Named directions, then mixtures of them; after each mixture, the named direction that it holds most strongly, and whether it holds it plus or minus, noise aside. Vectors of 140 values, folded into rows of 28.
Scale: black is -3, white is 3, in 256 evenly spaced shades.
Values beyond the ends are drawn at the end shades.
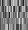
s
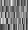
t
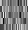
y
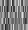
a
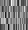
t, plus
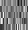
y, plus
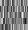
a, plus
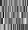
y, minus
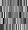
y, plus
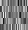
y, plus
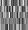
s, minus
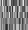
s, minus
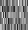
y, minus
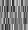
a, plus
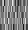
a, minus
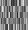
s, minus
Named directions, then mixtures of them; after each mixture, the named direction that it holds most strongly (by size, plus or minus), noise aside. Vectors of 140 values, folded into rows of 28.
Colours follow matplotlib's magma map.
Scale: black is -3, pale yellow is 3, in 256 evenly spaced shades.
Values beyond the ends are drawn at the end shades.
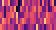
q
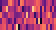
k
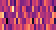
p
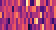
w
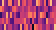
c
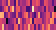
p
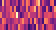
q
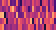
p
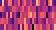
c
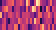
w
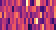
w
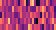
w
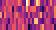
w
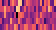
q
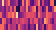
q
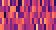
q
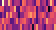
c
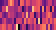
k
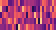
k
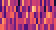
q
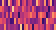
c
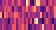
w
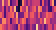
q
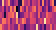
q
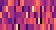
k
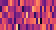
k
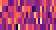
k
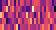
k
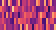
c
